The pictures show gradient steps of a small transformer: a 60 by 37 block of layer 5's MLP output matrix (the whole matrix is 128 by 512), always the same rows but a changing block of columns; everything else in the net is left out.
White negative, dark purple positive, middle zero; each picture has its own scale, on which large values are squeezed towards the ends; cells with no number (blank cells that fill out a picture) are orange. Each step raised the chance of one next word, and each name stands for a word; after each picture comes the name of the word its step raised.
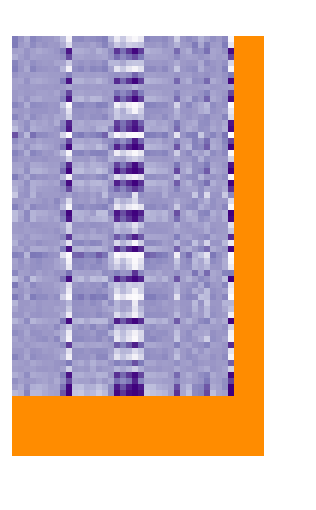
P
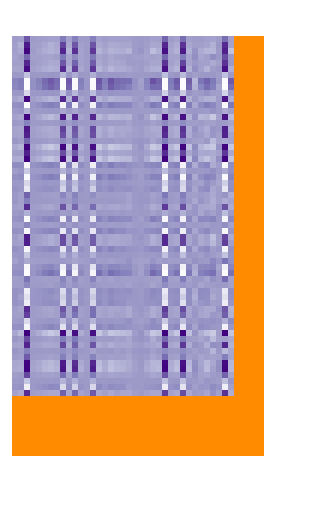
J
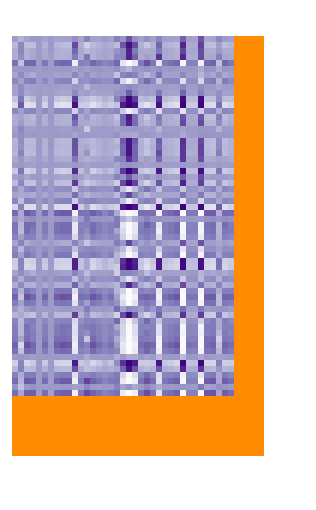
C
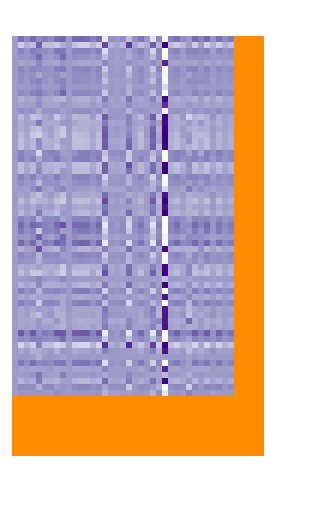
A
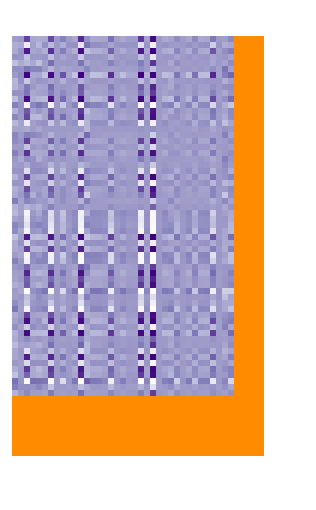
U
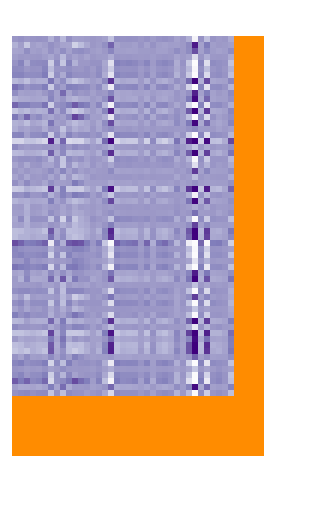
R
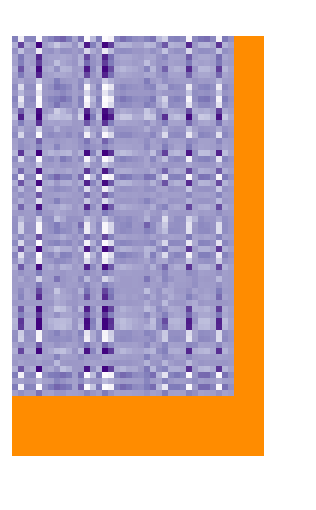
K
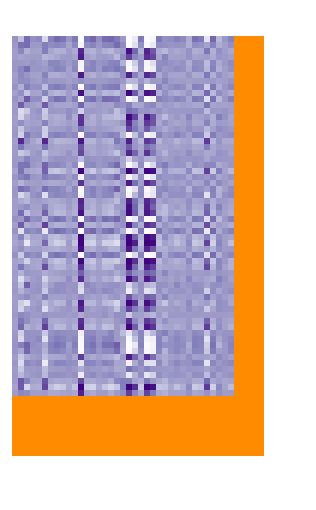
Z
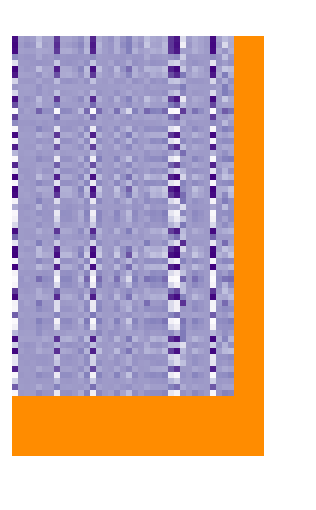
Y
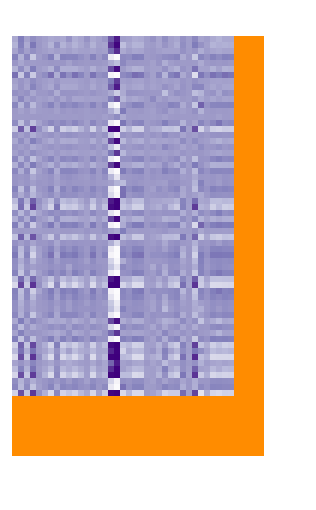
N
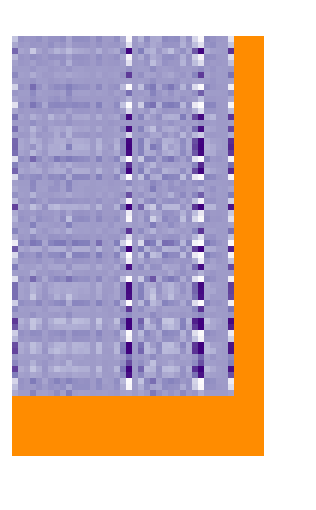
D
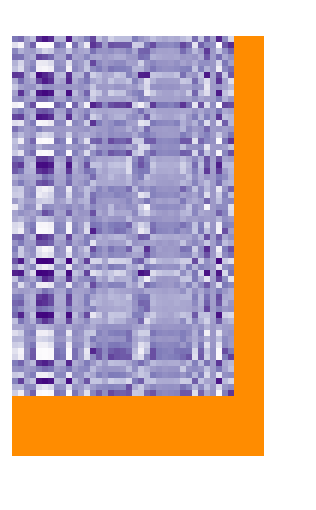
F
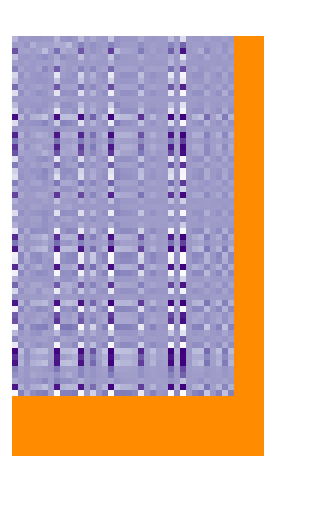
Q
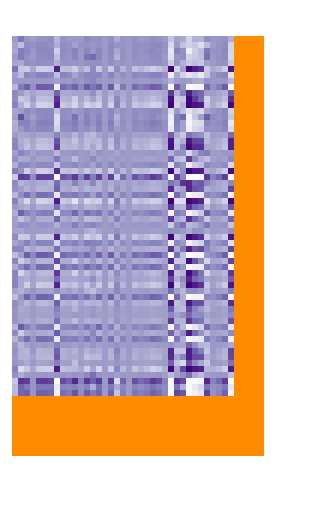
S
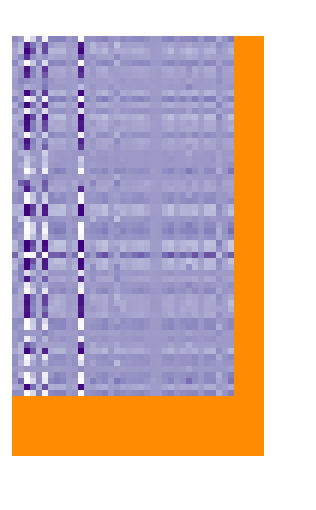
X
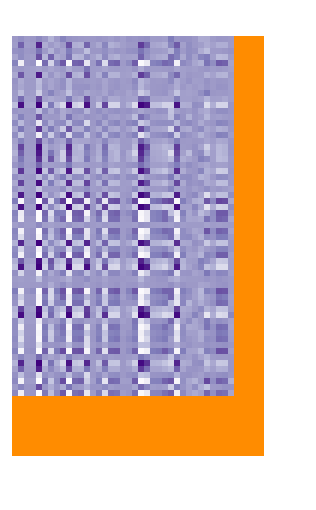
C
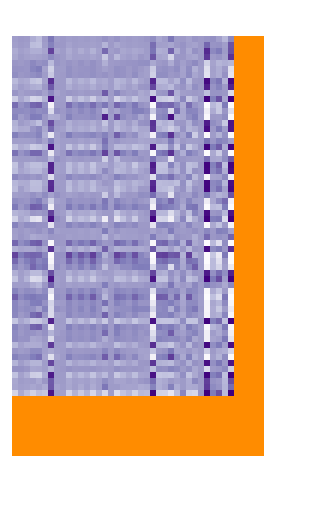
P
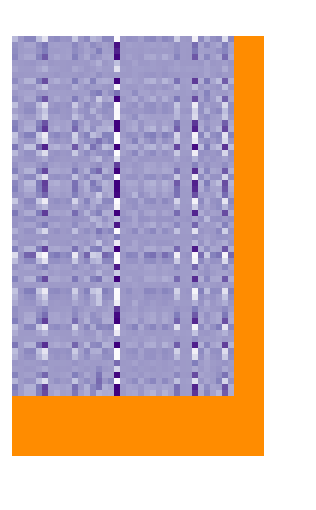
P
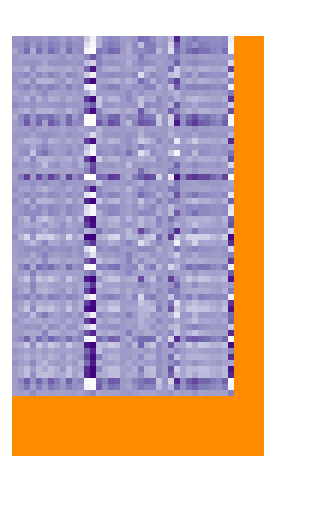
S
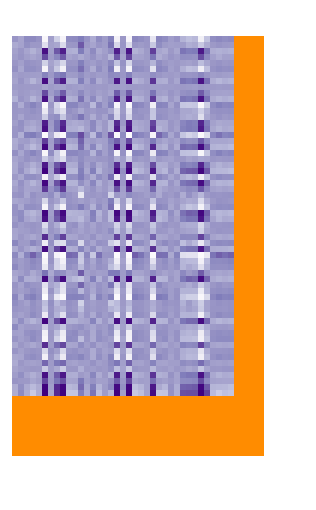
P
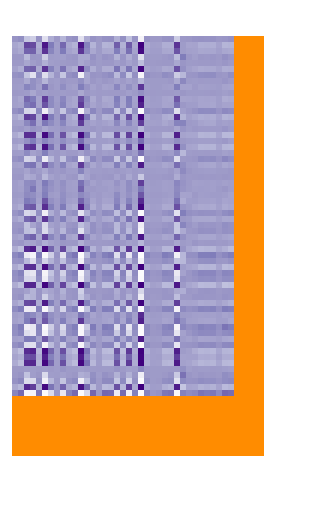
Q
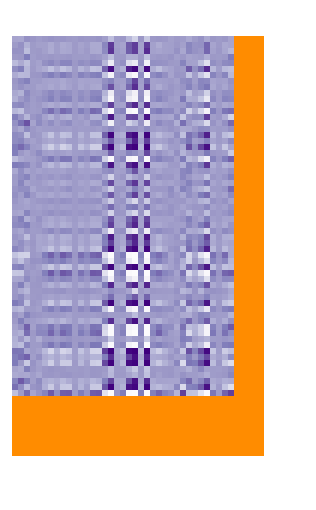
Q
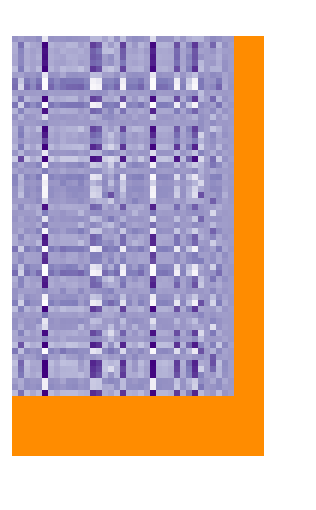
J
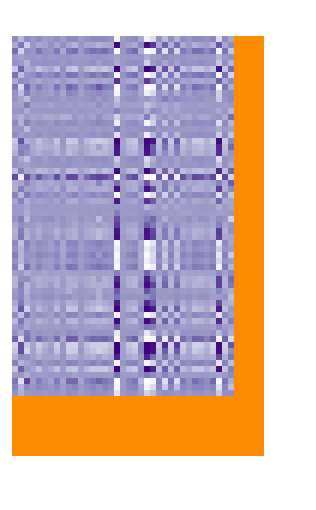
S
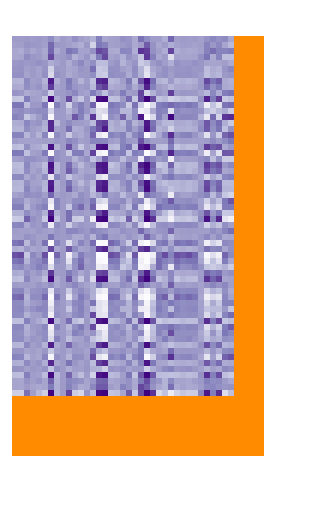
P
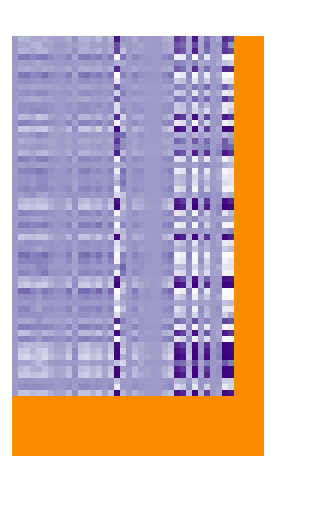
N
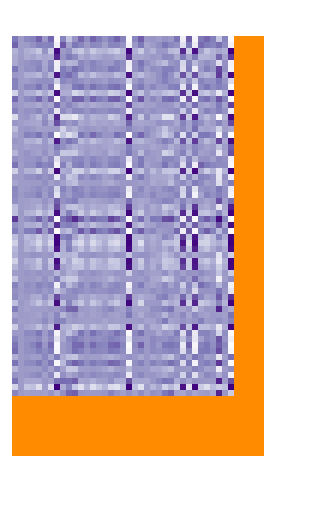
Z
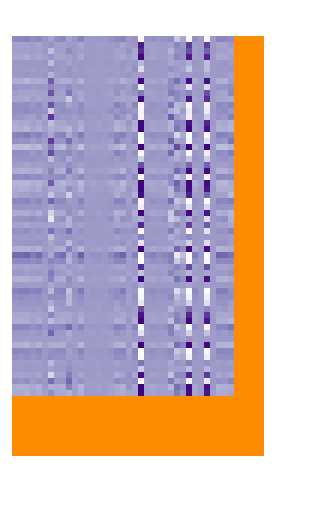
P
